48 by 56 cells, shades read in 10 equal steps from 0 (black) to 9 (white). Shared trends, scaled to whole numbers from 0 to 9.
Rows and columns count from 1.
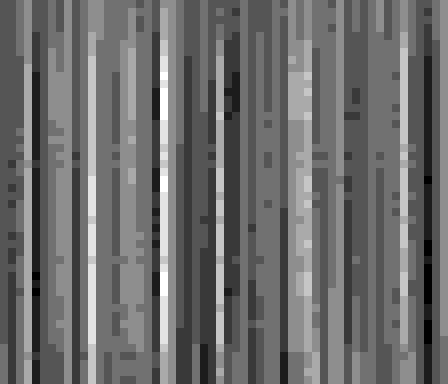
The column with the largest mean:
21
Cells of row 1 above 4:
12
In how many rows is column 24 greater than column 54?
46
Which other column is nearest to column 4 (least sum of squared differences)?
39
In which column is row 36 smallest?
54
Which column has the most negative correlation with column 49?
29
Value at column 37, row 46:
4
